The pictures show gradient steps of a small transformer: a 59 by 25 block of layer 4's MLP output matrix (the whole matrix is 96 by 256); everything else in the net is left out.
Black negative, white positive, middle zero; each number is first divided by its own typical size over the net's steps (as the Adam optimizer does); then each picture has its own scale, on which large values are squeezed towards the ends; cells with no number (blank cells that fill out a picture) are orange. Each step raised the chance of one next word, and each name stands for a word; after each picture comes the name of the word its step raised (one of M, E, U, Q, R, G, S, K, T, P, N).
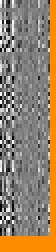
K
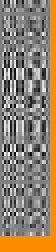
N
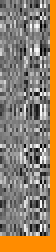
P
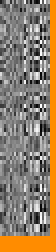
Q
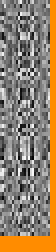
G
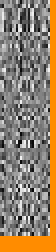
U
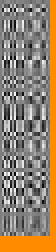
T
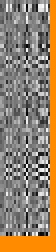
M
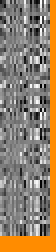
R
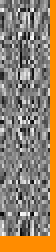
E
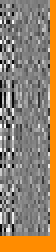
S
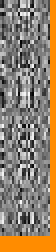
S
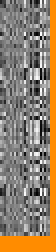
N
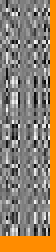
S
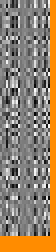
G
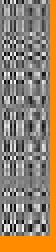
Q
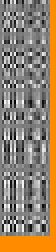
R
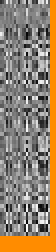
Q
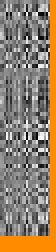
S
